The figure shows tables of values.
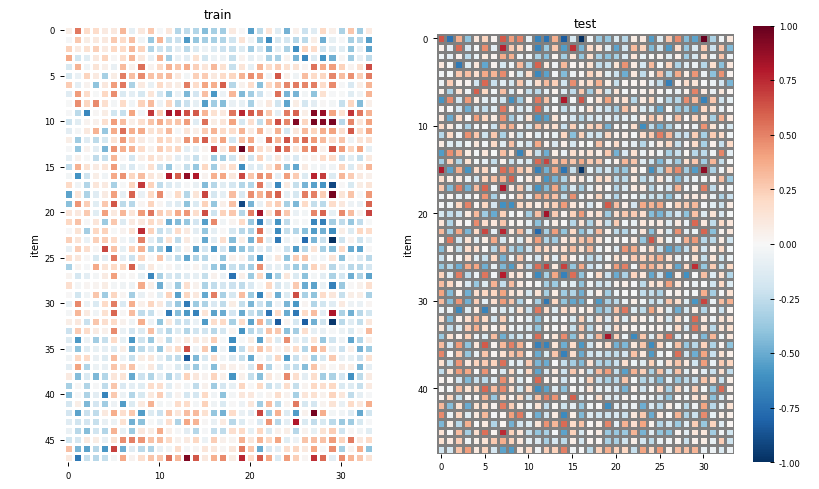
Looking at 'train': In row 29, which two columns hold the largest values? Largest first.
25, 16
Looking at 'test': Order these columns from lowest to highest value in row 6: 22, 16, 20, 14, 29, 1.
1, 14, 22, 20, 16, 29
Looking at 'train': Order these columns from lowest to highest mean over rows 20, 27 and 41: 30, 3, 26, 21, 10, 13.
26, 3, 10, 30, 13, 21
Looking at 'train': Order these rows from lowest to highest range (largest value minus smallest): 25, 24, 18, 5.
5, 25, 24, 18
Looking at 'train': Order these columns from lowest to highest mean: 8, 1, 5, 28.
1, 28, 8, 5
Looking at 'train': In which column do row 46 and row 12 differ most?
6
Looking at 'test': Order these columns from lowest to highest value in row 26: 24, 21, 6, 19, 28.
6, 19, 28, 24, 21
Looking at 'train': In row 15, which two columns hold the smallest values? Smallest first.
19, 25
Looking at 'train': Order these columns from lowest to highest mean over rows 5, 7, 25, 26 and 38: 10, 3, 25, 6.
25, 3, 10, 6
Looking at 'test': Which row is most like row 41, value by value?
18
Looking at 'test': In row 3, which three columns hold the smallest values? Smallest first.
2, 5, 32
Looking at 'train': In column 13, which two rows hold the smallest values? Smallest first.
36, 30
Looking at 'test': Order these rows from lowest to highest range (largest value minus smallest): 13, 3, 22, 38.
38, 13, 3, 22
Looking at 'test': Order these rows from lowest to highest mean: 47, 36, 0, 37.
0, 36, 37, 47
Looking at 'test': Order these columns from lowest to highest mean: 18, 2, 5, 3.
3, 18, 2, 5
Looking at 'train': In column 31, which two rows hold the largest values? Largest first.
9, 11
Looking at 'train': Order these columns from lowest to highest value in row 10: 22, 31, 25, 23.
22, 31, 23, 25
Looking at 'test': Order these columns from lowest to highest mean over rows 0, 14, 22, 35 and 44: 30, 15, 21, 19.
21, 19, 15, 30
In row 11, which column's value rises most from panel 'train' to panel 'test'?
4
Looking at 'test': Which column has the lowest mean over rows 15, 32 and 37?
11
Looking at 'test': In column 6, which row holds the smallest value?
20
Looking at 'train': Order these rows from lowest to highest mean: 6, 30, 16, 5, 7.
30, 7, 6, 5, 16
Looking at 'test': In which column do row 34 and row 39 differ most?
19
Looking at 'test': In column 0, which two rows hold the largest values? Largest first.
15, 0
